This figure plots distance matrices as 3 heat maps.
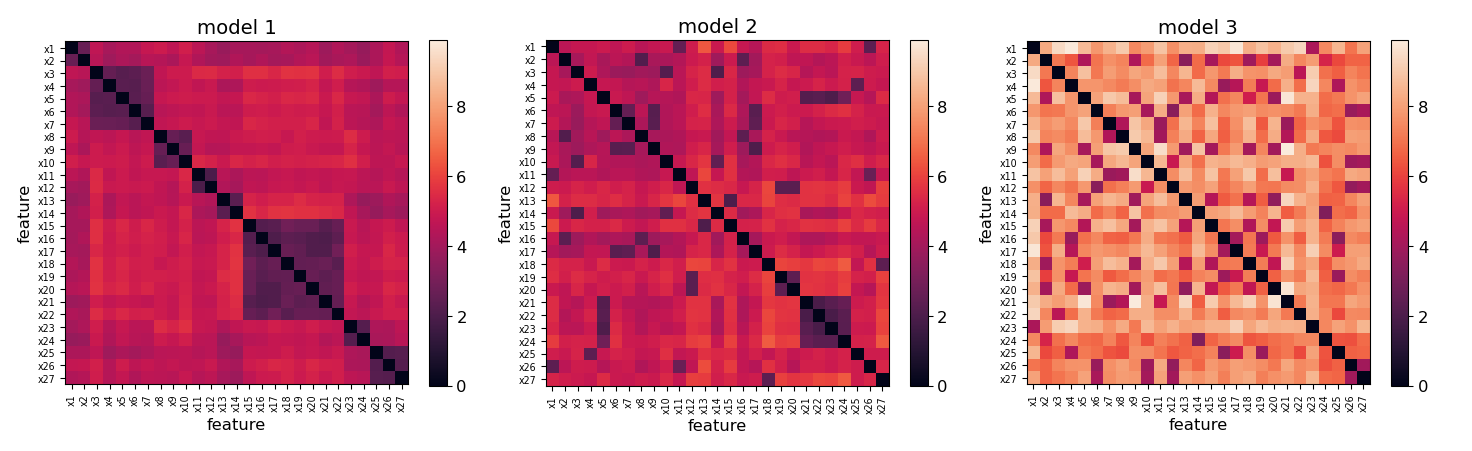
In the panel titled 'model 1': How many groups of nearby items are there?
8
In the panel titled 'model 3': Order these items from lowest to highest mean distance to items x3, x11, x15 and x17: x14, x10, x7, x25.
x25, x7, x14, x10
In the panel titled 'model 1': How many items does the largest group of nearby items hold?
8
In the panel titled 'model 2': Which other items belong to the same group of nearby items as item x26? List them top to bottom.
x1, x11
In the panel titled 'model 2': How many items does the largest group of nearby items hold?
5
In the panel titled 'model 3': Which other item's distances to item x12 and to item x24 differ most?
x14
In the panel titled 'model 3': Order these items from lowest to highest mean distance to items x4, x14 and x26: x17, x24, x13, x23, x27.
x24, x27, x17, x13, x23
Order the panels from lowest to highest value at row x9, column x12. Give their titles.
model 1, model 2, model 3
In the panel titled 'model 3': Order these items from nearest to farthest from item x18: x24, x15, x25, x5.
x15, x5, x24, x25
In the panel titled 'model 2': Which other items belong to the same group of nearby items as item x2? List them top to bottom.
x8, x16
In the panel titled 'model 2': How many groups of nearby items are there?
9
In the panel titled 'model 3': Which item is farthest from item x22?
x1
